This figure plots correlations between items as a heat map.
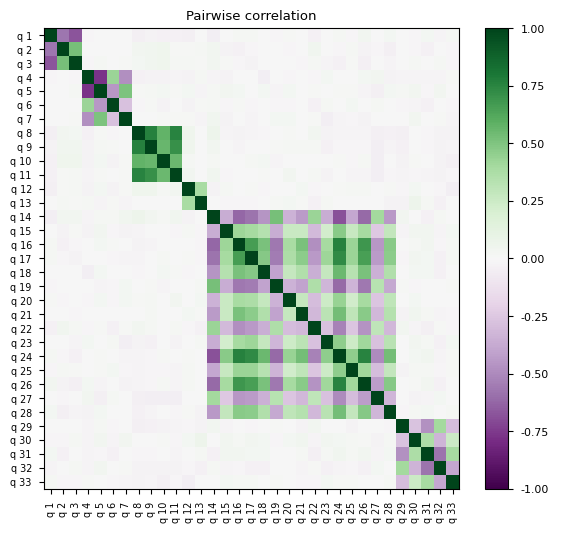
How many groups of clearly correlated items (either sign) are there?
6
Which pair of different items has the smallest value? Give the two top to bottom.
q 4, q 5
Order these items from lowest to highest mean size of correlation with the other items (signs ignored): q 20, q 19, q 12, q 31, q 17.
q 12, q 31, q 20, q 19, q 17
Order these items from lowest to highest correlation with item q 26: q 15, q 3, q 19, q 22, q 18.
q 19, q 22, q 3, q 15, q 18
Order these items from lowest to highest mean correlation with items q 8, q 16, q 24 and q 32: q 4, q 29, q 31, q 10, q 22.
q 22, q 31, q 4, q 29, q 10
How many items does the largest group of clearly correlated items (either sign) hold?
15
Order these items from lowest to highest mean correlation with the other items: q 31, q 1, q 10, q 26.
q 1, q 31, q 10, q 26
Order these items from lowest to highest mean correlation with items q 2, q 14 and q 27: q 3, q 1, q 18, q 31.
q 18, q 1, q 31, q 3
